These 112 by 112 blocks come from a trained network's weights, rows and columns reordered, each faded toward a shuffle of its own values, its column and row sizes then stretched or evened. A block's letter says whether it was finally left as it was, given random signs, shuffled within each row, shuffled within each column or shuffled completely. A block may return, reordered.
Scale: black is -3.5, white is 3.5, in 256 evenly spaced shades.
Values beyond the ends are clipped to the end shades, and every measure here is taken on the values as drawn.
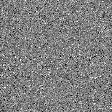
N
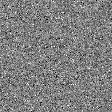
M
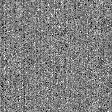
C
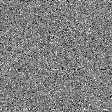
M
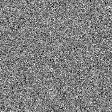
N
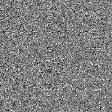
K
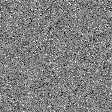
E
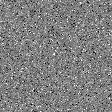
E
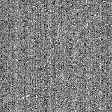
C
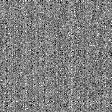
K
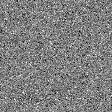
M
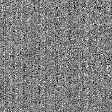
K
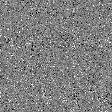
N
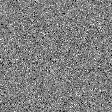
M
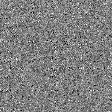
N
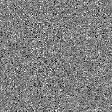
K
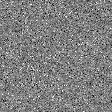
M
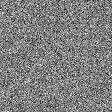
E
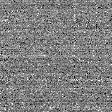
K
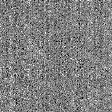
K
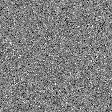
E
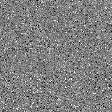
K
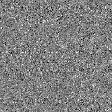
K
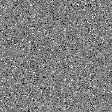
N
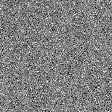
C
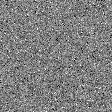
E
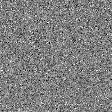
M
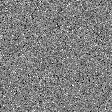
E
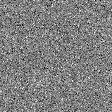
E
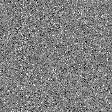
C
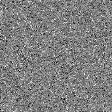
C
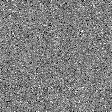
M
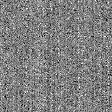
K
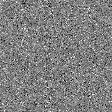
C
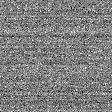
M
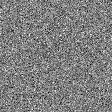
E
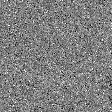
C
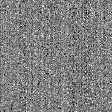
K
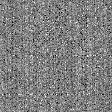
K
